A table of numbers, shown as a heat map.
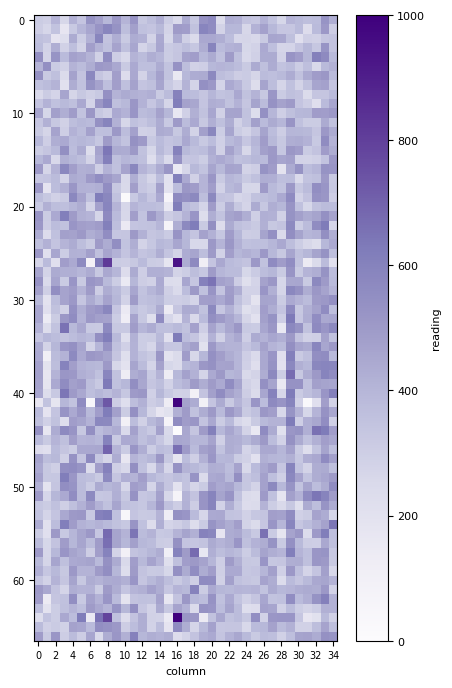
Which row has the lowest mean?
2
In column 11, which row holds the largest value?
55
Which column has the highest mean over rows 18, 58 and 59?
8
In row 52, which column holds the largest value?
20
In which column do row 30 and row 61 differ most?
18
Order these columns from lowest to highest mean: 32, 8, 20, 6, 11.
6, 32, 11, 20, 8
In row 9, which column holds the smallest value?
32
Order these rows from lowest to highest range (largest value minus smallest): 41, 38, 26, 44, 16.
16, 38, 44, 26, 41
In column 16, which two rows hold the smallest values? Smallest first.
44, 51
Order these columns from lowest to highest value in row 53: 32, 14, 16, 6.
6, 14, 32, 16
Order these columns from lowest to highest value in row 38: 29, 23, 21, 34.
23, 21, 34, 29
